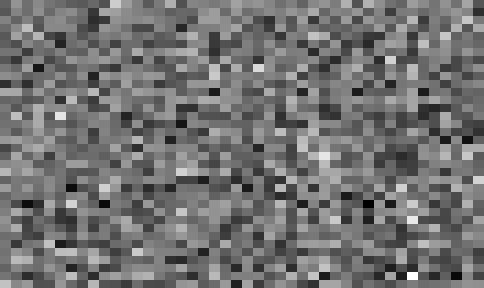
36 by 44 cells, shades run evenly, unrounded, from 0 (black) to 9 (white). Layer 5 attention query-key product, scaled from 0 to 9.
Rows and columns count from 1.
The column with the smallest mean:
9
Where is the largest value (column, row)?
38, 35
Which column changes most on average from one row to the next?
17
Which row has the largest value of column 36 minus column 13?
8
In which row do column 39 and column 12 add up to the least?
15
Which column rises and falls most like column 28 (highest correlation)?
33
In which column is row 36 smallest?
22
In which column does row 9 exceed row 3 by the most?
24
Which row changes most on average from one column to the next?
26
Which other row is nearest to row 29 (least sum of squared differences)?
30
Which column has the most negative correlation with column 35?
29
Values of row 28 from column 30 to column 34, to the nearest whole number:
5 7 2 4 1
